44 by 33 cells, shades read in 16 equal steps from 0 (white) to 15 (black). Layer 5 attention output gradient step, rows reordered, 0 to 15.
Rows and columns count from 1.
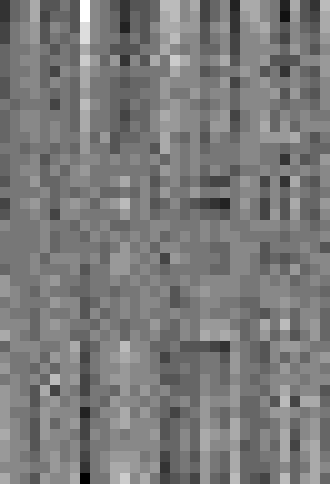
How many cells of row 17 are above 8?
12
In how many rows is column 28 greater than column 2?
14
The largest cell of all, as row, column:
44, 9
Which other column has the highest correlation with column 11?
28
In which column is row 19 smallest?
13
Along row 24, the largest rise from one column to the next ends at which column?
17
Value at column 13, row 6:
12
